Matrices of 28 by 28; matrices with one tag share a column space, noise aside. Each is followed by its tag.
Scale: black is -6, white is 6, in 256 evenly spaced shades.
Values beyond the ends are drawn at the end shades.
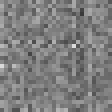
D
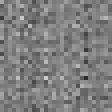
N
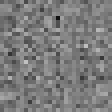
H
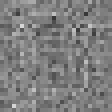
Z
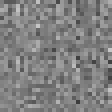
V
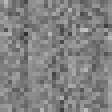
Z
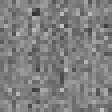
Z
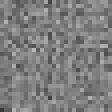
D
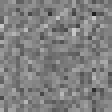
Z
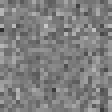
Z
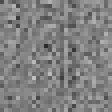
N
